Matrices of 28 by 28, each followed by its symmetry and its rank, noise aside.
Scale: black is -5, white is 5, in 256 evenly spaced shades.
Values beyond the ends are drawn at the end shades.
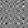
antisymmetric, rank two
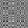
no symmetry, rank one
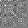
symmetric, rank three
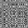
no symmetry, rank three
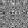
antisymmetric, rank two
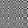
no symmetry, rank one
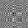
symmetric, rank one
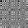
symmetric, rank two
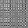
symmetric, rank one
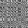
antisymmetric, rank two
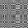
no symmetry, rank one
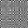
symmetric, rank one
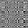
no symmetry, rank one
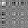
symmetric, rank one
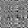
no symmetry, rank two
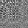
no symmetry, rank three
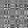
antisymmetric, rank two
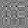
no symmetry, rank two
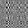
no symmetry, rank one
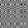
no symmetry, rank one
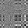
symmetric, rank one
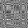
no symmetry, rank two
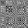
symmetric, rank three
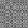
no symmetry, rank two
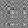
symmetric, rank two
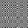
symmetric, rank one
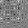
symmetric, rank three
